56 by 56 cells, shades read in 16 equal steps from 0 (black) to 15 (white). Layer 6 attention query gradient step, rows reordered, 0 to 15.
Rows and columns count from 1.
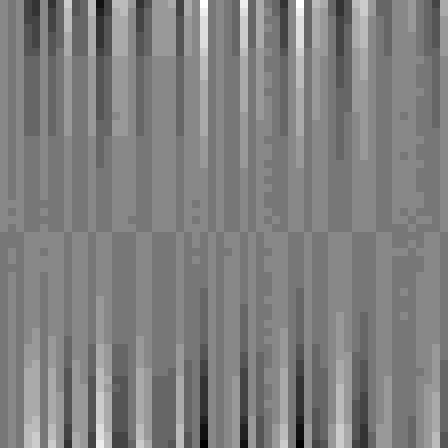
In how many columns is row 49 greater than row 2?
27
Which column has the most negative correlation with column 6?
2
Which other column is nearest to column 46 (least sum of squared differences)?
9
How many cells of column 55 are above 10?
2
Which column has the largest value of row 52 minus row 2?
13
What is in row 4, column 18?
4
